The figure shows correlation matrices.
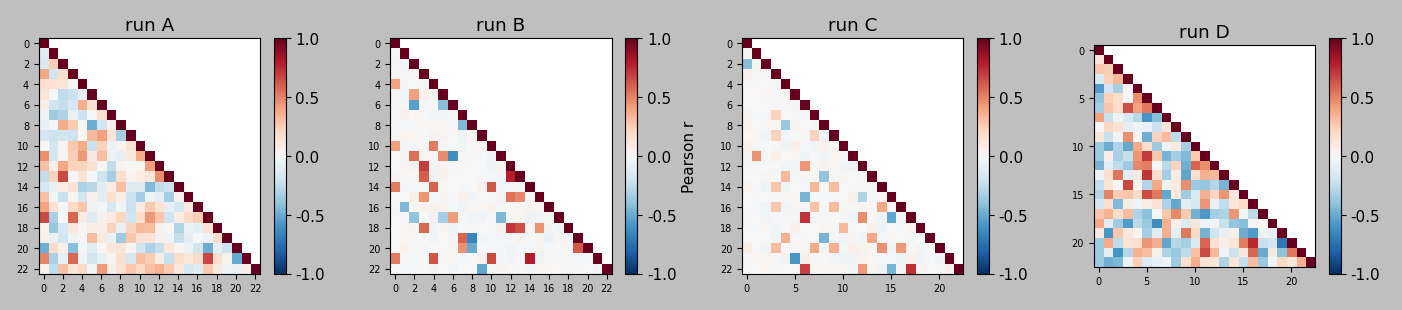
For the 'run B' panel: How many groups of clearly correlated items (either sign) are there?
6
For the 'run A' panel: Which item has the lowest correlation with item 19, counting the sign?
8
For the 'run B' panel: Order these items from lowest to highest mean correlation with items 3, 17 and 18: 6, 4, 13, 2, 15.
2, 4, 6, 15, 13
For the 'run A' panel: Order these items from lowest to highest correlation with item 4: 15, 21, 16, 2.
15, 21, 2, 16
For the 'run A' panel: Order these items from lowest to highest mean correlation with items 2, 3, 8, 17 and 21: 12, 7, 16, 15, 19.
19, 7, 15, 16, 12
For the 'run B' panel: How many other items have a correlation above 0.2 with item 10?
4
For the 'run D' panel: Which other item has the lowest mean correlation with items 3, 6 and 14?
18
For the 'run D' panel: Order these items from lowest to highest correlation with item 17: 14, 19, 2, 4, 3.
4, 19, 2, 3, 14
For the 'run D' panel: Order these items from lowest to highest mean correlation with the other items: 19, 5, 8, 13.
19, 8, 13, 5
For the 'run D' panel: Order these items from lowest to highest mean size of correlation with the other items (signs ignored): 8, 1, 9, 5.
8, 1, 9, 5
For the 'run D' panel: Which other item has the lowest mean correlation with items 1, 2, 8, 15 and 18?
22
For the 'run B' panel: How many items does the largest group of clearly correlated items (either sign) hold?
5
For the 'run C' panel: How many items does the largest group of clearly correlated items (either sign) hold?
6
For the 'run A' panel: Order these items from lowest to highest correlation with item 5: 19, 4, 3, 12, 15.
3, 4, 15, 12, 19
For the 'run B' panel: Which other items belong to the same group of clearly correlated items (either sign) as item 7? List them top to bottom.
8, 19, 20
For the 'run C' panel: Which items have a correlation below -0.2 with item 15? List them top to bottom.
6, 12, 17, 22
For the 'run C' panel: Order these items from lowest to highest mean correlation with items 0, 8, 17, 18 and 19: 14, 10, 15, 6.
15, 14, 10, 6
